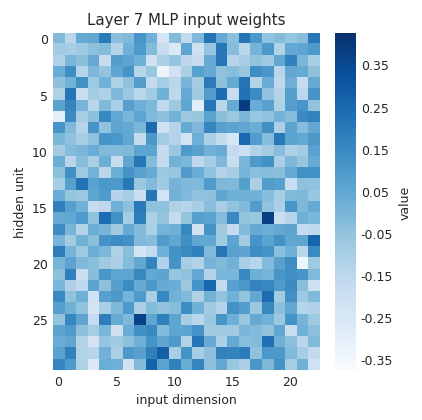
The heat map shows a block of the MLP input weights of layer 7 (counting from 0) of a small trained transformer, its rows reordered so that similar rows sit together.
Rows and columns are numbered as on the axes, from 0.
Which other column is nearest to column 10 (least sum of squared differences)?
19
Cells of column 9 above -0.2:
26
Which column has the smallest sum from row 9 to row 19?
9
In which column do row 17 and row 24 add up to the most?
11
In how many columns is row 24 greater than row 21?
8
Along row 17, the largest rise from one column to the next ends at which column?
13
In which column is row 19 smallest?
7
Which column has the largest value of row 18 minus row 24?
22
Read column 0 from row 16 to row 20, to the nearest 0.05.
0.05 0.15 0 0.2 0
